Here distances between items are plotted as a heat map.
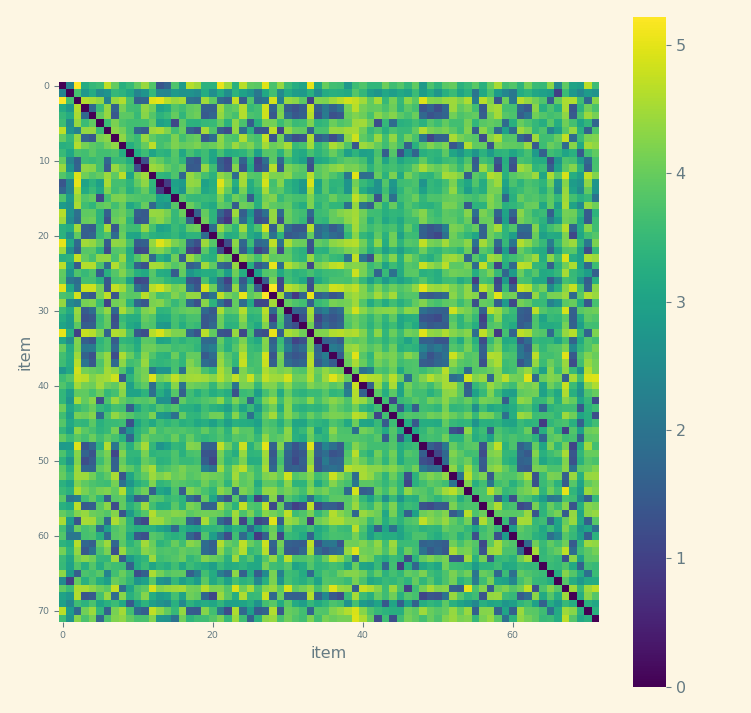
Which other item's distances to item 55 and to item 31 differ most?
28
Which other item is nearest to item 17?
22
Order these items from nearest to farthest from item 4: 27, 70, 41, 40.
41, 40, 70, 27
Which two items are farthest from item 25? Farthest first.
39, 67
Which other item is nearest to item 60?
26
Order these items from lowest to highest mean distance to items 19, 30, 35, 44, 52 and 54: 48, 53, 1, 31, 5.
31, 48, 1, 5, 53
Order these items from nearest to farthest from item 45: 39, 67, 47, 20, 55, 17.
47, 55, 20, 17, 67, 39
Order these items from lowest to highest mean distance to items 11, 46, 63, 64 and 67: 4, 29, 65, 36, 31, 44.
29, 65, 31, 44, 4, 36
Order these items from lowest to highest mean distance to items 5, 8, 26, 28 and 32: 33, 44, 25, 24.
25, 44, 24, 33
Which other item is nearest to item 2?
33
